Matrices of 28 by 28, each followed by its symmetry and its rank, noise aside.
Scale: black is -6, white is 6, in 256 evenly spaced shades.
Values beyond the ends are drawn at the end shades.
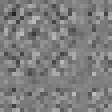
symmetric, rank four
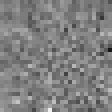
antisymmetric, rank six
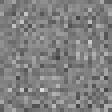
symmetric, rank six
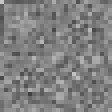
symmetric, rank six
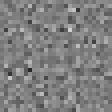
antisymmetric, rank six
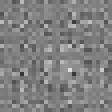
symmetric, rank three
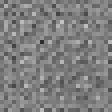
symmetric, rank four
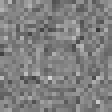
no symmetry, rank six
